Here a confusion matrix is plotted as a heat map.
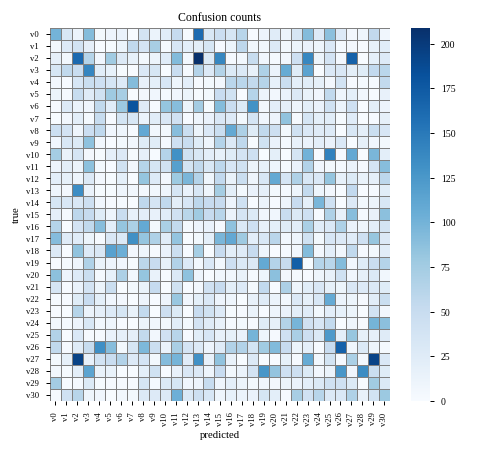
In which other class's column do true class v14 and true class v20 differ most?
v24
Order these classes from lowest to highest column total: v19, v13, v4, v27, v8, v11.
v4, v19, v27, v8, v13, v11
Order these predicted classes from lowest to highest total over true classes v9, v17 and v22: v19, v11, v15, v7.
v19, v7, v15, v11
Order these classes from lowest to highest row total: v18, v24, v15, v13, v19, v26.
v13, v24, v18, v15, v19, v26
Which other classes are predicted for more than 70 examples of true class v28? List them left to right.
v3, v19, v20, v26
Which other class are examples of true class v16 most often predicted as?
v8
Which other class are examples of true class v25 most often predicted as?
v18
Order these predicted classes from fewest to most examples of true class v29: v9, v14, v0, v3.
v9, v3, v14, v0
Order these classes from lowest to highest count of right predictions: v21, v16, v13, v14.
v13, v14, v21, v16
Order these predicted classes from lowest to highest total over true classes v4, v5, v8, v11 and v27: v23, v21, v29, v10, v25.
v21, v25, v10, v23, v29
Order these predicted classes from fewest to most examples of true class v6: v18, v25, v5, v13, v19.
v19, v5, v25, v13, v18
